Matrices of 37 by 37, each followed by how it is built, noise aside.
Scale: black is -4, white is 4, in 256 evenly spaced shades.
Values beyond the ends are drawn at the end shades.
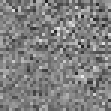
upper triangular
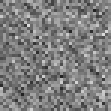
Toeplitz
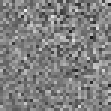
upper triangular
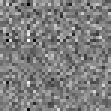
low rank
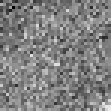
smooth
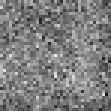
smooth
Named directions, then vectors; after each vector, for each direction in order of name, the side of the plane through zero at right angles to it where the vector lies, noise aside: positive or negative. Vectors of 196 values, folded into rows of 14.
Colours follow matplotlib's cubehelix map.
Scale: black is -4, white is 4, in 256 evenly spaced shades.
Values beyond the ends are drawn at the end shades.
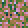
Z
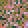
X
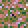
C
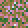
positive, positive, positive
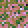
negative, positive, negative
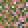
positive, positive, positive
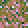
positive, positive, positive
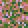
positive, negative, negative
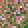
positive, negative, positive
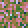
positive, negative, negative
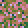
positive, negative, negative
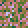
positive, positive, negative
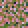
negative, negative, negative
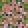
negative, positive, positive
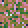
positive, negative, negative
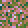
negative, negative, positive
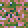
negative, negative, positive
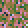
negative, positive, positive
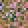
positive, positive, negative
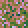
positive, negative, positive
